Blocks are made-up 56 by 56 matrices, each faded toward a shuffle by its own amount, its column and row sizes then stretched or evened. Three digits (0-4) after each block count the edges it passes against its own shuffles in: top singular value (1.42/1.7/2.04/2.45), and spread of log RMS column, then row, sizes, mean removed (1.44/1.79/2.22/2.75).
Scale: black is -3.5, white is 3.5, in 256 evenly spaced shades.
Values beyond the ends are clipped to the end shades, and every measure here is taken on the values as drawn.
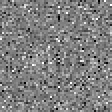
1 0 0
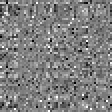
3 2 0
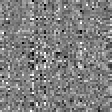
3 3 2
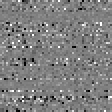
0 0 4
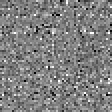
0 1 2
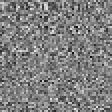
3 0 2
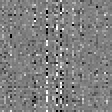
2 4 1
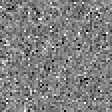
0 0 0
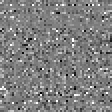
0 0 4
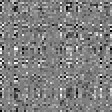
4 4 3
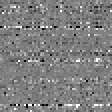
3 0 4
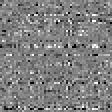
3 0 4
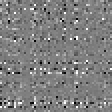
3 3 4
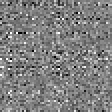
2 2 4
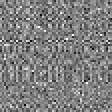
4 0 2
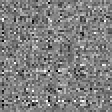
2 2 3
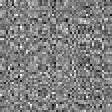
3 1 1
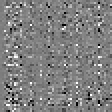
2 4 3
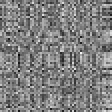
4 4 1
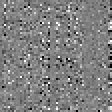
2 4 1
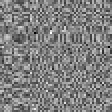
4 0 0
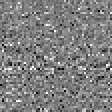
3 0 2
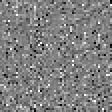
1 2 0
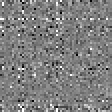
0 3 3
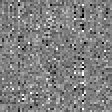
2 3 0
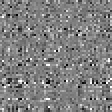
3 2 4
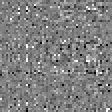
2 2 2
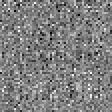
2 0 1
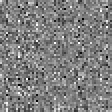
2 3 0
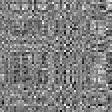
4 3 1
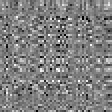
4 3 4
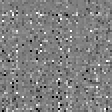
0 3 2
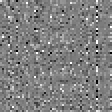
3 3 0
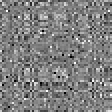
4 0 2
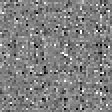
1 3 2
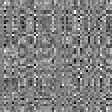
4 4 1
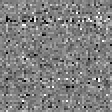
1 1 3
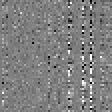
3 4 0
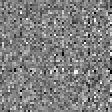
2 3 1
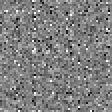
0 3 0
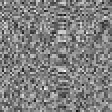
4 2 2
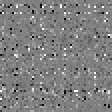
1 2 3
